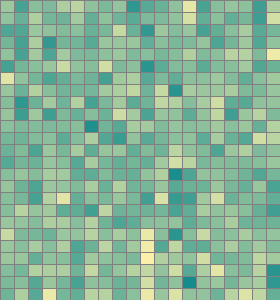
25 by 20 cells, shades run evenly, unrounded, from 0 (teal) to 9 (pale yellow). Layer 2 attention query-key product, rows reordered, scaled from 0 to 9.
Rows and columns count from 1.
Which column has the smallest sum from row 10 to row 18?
11
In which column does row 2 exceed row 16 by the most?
20
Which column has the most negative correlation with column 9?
2
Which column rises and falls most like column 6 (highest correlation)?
14
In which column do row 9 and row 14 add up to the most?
13
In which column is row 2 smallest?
19
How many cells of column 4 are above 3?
21
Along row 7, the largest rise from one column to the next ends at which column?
9
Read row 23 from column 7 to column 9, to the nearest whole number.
7 4 5
